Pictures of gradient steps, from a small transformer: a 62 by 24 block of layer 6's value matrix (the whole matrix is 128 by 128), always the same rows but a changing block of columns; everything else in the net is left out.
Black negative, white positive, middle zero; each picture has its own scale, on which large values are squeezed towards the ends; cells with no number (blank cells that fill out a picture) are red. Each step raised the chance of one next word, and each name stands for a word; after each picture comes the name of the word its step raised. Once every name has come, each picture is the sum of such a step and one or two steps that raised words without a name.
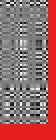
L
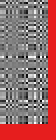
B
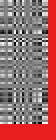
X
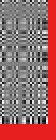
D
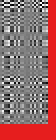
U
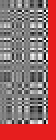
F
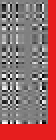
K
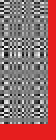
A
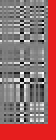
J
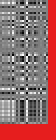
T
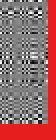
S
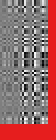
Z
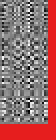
U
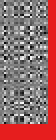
B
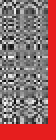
B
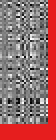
B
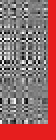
S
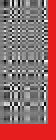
F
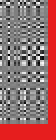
L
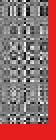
X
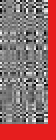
J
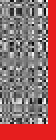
X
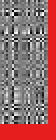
X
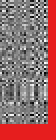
J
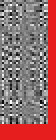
K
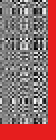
L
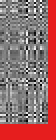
J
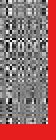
X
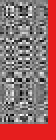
J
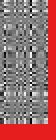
Z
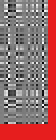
K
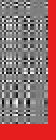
J
